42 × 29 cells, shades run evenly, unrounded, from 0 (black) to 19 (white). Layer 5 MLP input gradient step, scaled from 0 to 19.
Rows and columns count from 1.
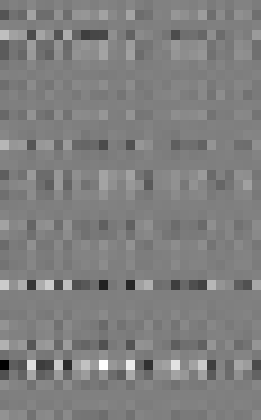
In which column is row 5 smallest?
1
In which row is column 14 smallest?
38
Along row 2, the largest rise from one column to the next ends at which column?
4
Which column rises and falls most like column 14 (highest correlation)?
13
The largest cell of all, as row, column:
37, 12
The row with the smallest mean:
29
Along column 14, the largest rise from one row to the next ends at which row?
39
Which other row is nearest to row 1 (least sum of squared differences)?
41
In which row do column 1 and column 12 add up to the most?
19
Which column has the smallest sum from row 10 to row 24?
10
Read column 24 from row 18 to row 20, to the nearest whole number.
8 9 9
